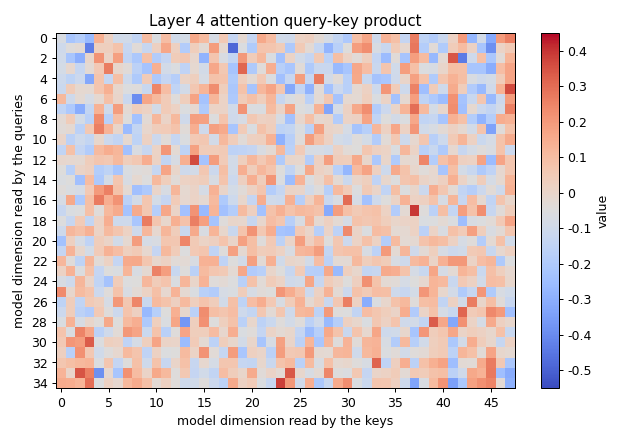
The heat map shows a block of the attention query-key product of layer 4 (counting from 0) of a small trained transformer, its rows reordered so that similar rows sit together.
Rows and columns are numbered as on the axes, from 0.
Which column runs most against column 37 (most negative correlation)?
18
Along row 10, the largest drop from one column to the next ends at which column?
23
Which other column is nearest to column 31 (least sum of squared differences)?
22
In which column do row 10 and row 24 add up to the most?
26
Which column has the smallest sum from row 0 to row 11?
45
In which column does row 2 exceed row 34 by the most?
41
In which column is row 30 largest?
3
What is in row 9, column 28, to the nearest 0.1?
0
